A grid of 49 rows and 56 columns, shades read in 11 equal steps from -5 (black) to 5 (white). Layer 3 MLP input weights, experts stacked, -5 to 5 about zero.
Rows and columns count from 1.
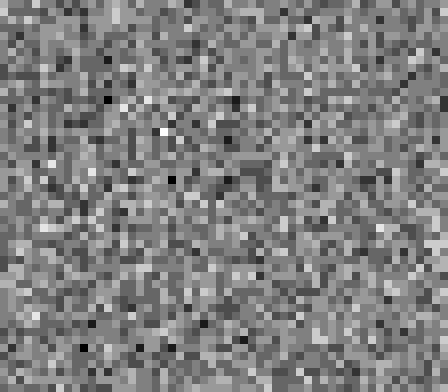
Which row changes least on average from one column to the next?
12
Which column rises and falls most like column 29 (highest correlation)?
22
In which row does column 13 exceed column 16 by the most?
27
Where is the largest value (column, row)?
21, 17
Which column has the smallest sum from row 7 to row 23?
5
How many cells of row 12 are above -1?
33
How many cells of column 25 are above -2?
39
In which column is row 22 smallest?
25
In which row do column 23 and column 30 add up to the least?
13
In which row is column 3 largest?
32
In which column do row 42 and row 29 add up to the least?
51
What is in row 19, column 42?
0
